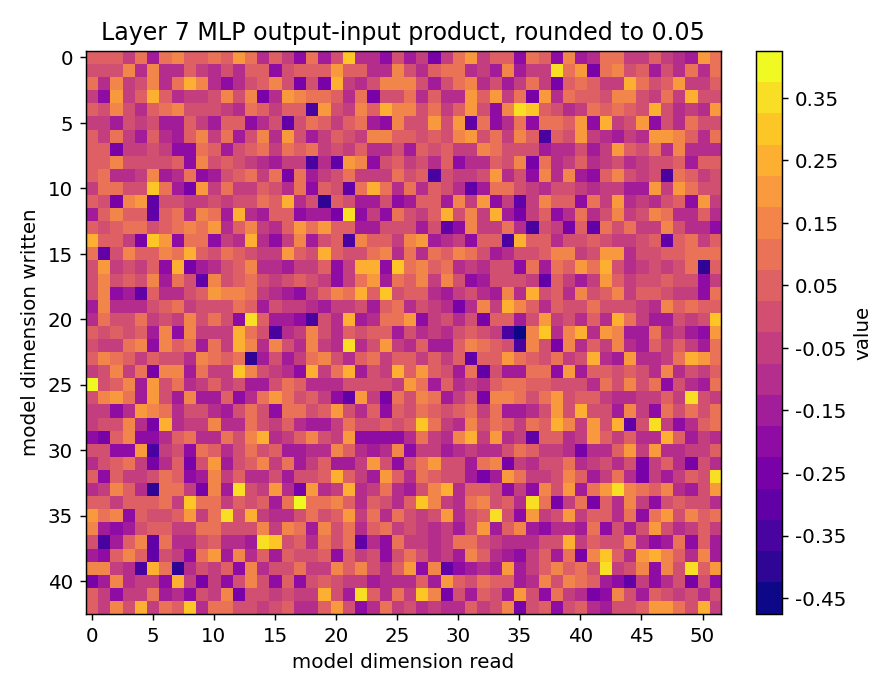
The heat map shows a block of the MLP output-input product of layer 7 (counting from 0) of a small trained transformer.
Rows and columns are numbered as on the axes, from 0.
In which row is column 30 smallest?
19
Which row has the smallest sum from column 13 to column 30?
8
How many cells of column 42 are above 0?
19
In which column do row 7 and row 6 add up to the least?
37
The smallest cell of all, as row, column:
21, 35
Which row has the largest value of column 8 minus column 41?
34
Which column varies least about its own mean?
48
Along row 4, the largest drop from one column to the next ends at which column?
18
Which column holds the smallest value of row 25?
47
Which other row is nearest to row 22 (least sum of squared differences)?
0
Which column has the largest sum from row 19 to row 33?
51
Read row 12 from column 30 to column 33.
0 0.15 -0.05 0.25
